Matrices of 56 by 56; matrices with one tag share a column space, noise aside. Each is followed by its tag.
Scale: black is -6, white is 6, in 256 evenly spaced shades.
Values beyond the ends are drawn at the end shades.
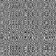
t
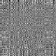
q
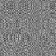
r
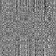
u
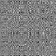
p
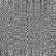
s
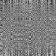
s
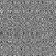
p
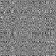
p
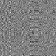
p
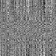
u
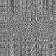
u
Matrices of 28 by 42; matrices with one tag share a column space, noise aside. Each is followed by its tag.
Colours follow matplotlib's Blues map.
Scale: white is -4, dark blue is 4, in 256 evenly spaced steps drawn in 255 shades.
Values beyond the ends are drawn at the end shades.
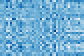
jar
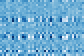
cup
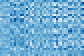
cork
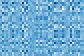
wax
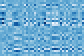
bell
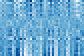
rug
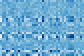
cup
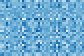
jar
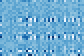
cup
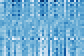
rug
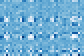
cup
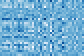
jar
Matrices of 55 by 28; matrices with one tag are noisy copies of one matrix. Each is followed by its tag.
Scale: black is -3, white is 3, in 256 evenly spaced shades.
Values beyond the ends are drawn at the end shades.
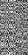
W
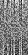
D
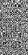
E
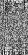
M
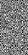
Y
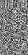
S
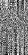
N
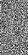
Y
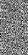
Y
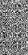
E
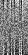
D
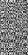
W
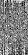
M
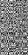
W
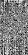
M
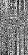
N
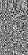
S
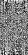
M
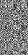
S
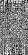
M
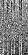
D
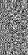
S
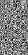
S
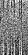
D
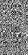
E
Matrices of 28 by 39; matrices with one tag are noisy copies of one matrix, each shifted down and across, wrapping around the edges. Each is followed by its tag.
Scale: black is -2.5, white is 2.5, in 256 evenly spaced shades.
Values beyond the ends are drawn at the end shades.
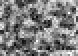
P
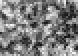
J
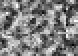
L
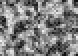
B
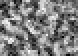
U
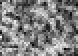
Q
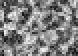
L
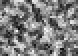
U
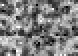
P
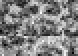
P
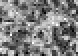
Q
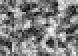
B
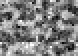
P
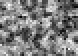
J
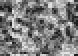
Q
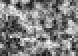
J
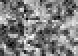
Q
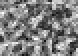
L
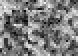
Q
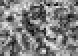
Q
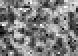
Q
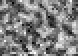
U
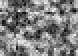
J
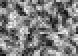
U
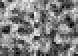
P
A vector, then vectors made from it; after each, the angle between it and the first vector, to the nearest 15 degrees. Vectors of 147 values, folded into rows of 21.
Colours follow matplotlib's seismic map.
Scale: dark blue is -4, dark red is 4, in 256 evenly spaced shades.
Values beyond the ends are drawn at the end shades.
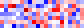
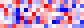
105 degrees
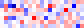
105 degrees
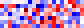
45 degrees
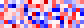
150 degrees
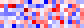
15 degrees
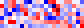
60 degrees
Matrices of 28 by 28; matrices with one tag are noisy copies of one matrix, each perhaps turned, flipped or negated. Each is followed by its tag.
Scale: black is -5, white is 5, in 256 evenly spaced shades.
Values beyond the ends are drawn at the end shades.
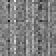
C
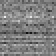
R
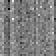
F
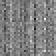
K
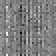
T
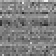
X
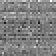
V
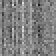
R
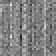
K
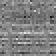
R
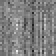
R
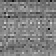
V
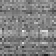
X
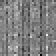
C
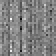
K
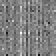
T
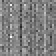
K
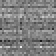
C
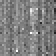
X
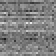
R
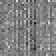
T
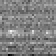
X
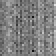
V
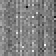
V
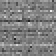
K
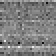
F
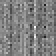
K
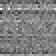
F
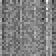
F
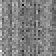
V
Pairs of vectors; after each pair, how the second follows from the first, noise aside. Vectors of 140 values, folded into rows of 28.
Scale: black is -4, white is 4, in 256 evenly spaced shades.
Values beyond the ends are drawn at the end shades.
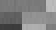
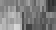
negated.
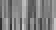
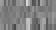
wrapped around, partly zeroed.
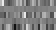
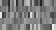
reversed.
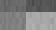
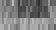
wrapped around, negated.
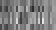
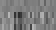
wrapped around, partly zeroed.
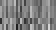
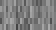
shrunk.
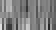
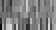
negated.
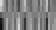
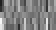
negated.
